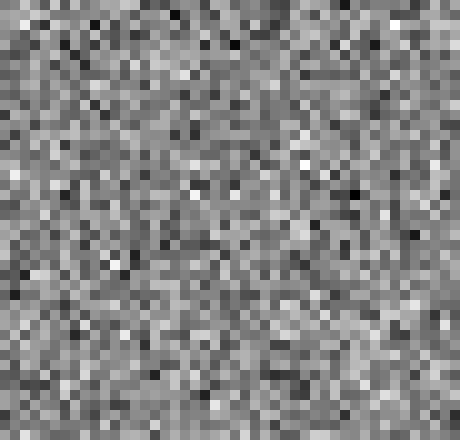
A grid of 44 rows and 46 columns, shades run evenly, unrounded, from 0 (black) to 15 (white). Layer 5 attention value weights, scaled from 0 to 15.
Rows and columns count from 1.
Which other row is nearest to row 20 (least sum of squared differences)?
29
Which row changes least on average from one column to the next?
36
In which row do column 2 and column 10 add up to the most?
34
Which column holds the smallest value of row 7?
9
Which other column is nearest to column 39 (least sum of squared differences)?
16
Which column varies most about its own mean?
31
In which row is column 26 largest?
3
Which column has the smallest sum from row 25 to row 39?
2
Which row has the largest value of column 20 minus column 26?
20
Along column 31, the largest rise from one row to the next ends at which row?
17
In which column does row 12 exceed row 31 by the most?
35
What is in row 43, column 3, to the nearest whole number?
7
